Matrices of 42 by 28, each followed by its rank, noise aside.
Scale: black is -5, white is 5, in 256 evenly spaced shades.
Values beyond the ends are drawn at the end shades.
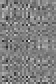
three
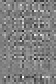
three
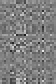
three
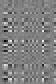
one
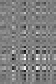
one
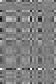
one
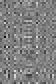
three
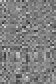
six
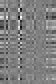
one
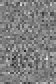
six
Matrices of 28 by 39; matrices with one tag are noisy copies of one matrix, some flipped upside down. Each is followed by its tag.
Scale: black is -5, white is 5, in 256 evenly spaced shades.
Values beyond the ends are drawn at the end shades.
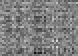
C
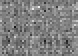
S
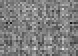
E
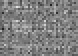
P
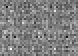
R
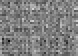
S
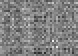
C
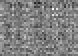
C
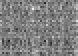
S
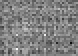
P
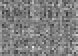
S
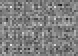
R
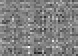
C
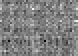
S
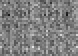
S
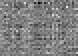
C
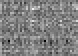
S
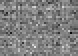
E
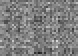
C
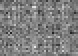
E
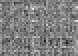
S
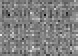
S
